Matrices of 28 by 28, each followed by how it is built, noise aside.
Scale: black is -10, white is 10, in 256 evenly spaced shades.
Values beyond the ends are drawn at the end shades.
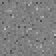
sparse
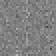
uneven columns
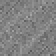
Hankel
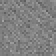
Toeplitz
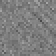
Toeplitz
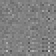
low rank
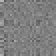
low rank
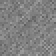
Hankel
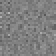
low rank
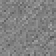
Hankel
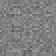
low rank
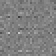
low rank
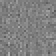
low rank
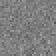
noise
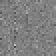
uneven columns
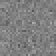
low rank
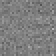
low rank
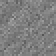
Hankel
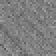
Toeplitz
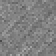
Hankel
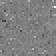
sparse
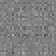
low rank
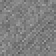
Hankel
